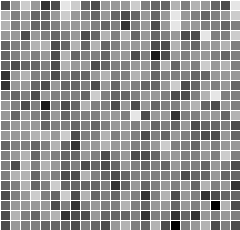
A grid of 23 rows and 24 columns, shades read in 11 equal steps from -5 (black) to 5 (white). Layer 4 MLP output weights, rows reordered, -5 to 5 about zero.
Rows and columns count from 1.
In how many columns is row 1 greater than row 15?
9
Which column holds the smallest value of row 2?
13
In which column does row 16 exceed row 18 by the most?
23
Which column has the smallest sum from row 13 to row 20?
8
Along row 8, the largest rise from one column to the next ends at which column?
2
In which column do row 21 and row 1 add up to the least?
22
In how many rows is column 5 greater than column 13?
9
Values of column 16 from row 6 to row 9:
-4 -1 -1 -1
